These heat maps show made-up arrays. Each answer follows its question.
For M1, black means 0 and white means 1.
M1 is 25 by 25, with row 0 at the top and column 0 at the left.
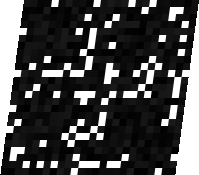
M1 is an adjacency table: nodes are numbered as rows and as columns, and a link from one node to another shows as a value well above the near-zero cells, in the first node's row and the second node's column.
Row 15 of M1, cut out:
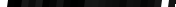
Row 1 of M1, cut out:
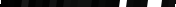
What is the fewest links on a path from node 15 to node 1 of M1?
4
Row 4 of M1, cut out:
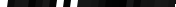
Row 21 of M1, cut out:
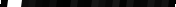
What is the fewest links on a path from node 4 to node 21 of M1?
4
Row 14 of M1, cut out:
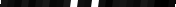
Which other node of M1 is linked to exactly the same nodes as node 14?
node 6
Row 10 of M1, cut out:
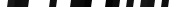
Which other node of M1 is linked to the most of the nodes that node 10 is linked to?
node 13
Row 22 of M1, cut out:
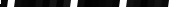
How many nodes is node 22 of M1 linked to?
4
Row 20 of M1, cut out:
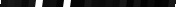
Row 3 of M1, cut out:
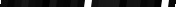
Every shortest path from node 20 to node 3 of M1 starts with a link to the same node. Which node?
node 5
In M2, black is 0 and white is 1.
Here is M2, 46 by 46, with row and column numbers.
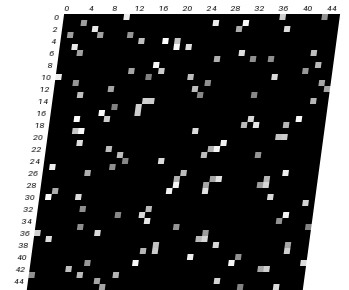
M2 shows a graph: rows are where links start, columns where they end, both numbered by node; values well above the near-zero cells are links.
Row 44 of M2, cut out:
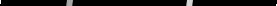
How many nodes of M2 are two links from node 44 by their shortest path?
2
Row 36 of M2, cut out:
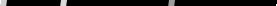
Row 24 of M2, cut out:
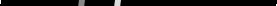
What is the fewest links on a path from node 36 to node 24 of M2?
6
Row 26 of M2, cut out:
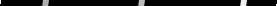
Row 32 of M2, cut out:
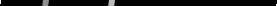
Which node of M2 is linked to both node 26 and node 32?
node 7
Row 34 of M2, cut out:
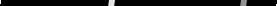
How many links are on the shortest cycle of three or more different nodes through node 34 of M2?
6
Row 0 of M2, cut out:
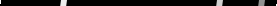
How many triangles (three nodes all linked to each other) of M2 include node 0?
1
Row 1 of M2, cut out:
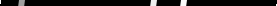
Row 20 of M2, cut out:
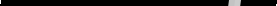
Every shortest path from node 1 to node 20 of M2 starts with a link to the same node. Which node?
node 30
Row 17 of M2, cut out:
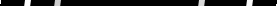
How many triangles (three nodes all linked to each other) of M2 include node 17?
2
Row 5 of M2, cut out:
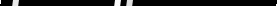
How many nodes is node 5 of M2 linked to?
3
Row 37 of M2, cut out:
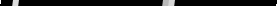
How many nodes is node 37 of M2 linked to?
3
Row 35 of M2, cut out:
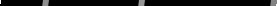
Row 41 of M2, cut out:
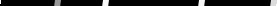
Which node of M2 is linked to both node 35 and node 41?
node 45
